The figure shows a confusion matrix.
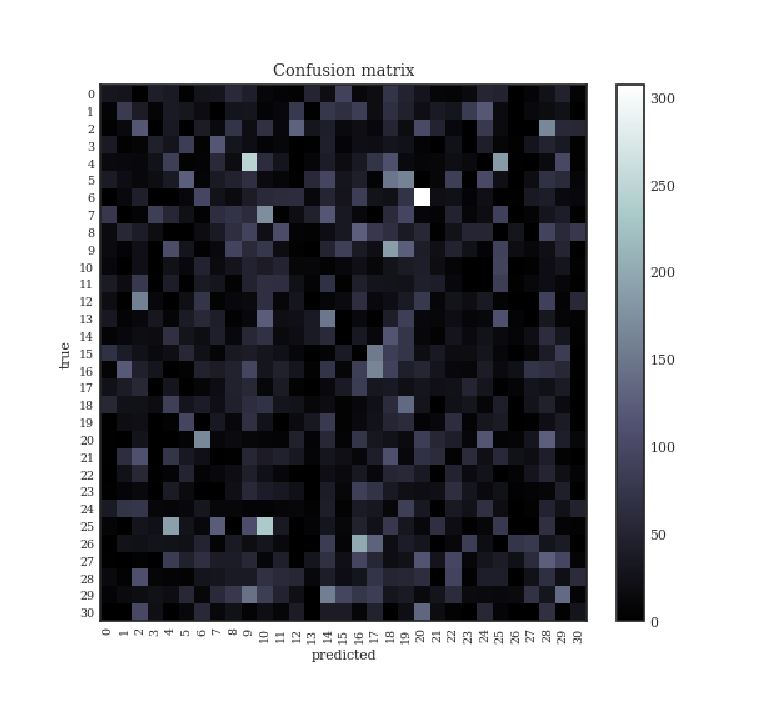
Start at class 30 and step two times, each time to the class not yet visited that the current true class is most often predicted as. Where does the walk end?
6
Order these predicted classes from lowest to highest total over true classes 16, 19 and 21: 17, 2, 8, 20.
8, 20, 2, 17
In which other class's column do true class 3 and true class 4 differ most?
9
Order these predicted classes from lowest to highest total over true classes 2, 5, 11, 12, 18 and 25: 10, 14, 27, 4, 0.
27, 0, 14, 4, 10
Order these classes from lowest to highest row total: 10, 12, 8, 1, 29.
10, 12, 1, 8, 29
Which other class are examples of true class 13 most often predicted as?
14
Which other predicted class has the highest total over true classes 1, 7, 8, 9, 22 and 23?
18
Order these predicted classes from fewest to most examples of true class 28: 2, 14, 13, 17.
13, 14, 17, 2
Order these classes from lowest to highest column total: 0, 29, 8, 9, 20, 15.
0, 15, 8, 29, 20, 9
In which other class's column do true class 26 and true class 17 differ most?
16
